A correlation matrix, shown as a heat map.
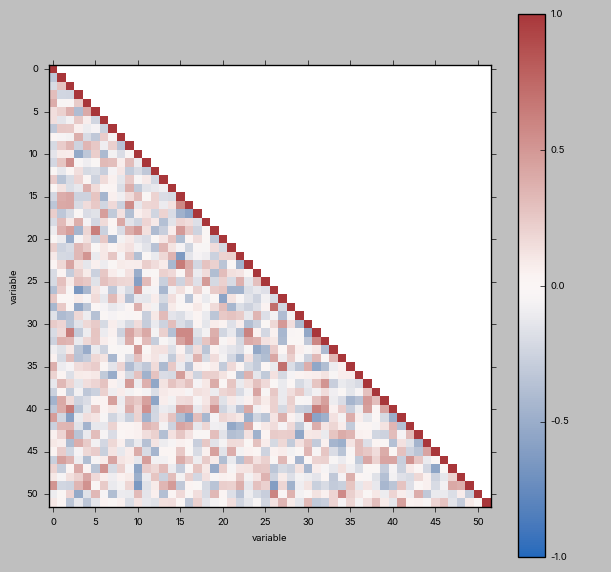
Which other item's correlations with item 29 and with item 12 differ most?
43
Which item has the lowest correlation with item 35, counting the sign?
31
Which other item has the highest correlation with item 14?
49
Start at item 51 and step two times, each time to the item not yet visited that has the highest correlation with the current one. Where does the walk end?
30
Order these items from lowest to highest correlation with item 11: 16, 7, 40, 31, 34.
34, 16, 7, 31, 40
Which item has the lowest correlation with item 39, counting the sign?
12
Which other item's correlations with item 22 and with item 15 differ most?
23
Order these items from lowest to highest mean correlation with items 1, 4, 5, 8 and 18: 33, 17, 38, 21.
33, 17, 38, 21
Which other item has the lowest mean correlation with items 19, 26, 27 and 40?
3
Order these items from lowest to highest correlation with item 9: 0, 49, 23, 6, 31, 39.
0, 6, 23, 49, 39, 31
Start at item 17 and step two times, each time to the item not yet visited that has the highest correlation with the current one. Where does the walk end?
47
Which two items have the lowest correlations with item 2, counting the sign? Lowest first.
41, 20
